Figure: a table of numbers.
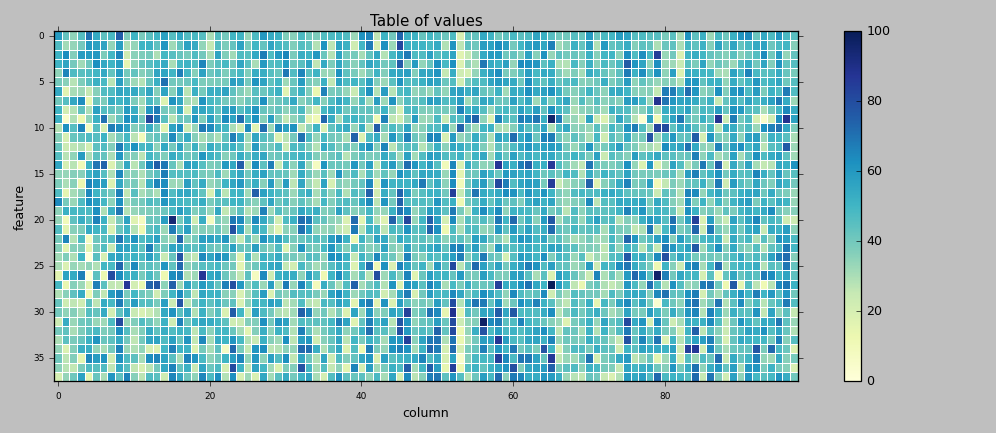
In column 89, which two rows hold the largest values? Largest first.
27, 9
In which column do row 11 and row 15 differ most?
78
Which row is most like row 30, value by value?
36
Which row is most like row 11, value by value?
21
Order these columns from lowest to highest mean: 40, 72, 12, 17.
72, 40, 17, 12
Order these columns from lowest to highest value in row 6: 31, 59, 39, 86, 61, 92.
39, 59, 86, 31, 61, 92
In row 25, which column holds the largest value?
52
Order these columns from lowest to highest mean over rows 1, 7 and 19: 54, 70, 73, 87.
54, 87, 73, 70
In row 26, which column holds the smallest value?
4
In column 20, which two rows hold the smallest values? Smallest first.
20, 17
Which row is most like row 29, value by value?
25
